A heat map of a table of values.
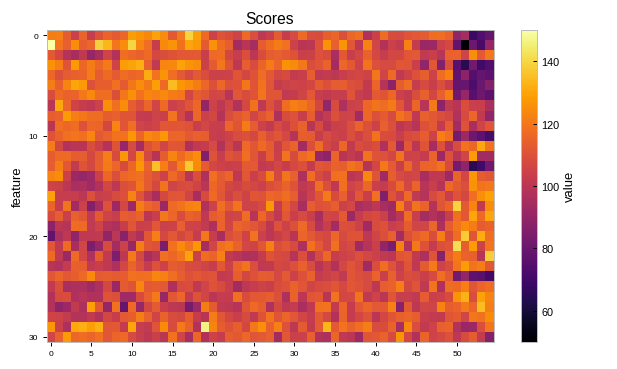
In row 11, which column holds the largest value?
53
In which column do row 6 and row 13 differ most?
17
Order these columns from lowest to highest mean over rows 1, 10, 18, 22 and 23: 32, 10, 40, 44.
32, 40, 44, 10
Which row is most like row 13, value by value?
0
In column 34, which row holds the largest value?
29
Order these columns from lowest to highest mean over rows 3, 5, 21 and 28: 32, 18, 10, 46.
46, 32, 10, 18
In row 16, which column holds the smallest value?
41
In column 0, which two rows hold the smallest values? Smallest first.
20, 19
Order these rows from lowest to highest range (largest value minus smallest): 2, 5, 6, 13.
2, 6, 5, 13
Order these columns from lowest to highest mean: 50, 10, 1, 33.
50, 33, 1, 10
